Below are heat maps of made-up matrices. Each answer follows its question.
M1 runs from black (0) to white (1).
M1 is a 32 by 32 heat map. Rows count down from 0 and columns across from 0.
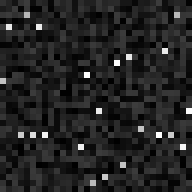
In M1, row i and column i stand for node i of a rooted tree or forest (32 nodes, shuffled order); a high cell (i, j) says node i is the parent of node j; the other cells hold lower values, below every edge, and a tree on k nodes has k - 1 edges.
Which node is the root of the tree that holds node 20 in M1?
8
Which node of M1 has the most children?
22
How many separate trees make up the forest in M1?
10
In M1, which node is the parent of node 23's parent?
9
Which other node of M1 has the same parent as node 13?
30
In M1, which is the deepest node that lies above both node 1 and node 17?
2
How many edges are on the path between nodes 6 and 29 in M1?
3
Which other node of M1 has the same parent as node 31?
16
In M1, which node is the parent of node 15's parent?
24
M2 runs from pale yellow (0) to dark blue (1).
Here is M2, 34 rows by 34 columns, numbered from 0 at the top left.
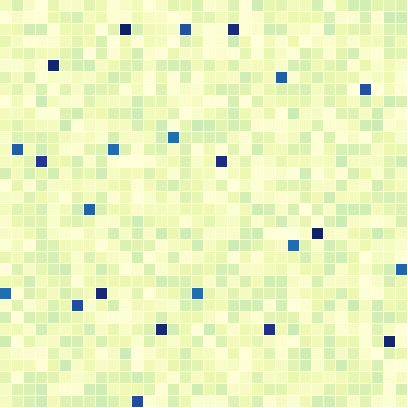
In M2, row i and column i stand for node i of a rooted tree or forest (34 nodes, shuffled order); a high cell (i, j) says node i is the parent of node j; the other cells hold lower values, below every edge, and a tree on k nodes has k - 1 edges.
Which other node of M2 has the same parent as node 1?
9
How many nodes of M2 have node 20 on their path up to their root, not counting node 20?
4
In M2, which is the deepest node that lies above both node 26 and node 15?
2
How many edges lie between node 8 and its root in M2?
2
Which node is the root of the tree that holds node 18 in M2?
27
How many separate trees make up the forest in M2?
11
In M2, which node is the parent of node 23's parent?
25
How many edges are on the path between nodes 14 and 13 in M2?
5
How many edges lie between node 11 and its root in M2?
3
